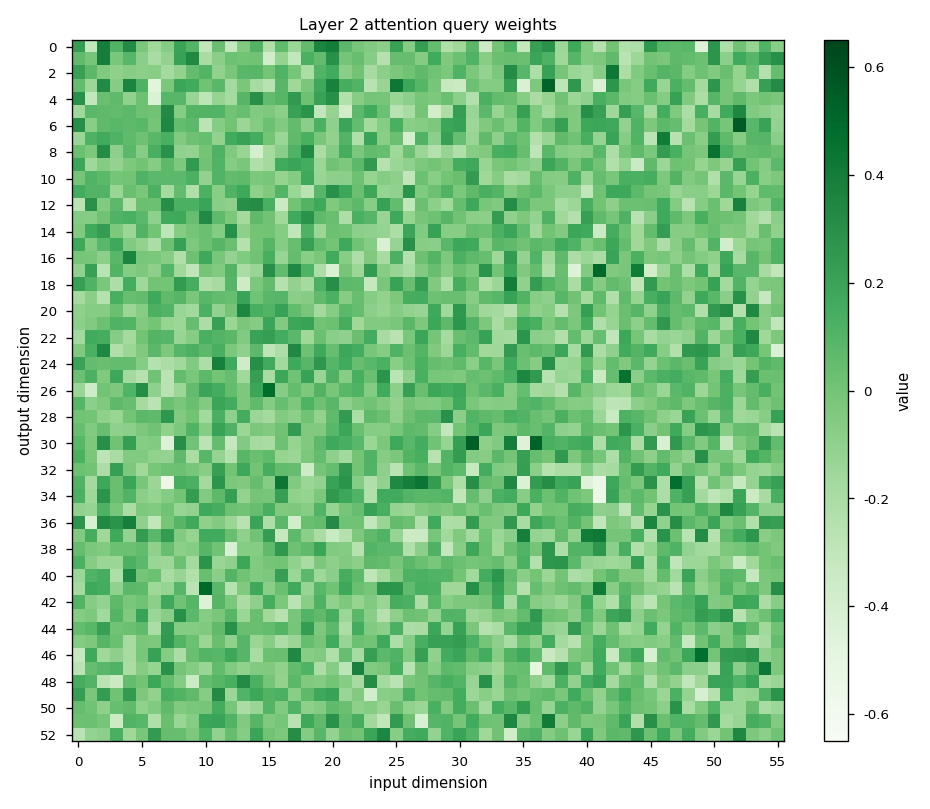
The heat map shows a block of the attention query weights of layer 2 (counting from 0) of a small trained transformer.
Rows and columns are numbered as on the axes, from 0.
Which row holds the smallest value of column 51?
15
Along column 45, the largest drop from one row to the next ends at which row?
37
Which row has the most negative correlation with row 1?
17
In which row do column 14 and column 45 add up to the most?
36
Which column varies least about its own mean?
5
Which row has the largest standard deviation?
33
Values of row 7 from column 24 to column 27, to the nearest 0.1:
-0.1 0 -0.4 0.1
